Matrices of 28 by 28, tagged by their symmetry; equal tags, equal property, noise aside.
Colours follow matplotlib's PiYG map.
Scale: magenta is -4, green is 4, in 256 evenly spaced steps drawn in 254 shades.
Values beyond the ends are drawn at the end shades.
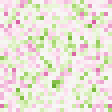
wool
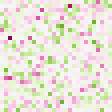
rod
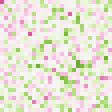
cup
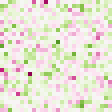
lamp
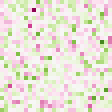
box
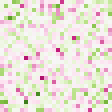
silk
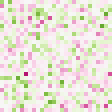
rod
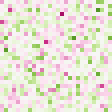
rod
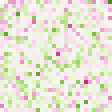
silk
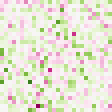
silk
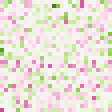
wool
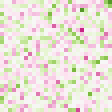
silk
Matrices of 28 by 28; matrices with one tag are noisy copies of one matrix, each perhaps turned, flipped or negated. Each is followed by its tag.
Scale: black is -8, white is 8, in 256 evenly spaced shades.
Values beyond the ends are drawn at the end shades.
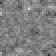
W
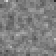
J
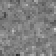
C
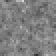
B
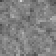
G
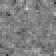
W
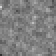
J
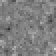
W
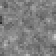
B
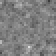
W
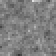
B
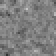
W
